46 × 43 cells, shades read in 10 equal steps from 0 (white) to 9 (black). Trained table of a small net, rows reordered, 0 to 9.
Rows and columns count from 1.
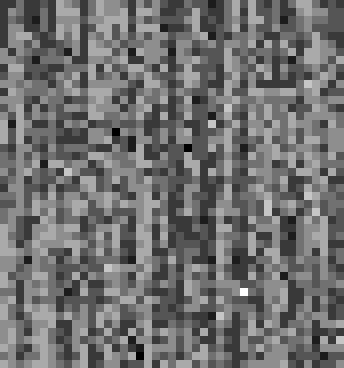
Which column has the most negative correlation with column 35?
40
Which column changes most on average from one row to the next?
21
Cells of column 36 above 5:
18
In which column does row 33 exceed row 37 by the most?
31
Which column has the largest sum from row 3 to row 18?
22
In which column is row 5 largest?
27
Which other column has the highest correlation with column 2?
19
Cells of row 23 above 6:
8
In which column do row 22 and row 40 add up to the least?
9
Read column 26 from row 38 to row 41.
3 6 7 7
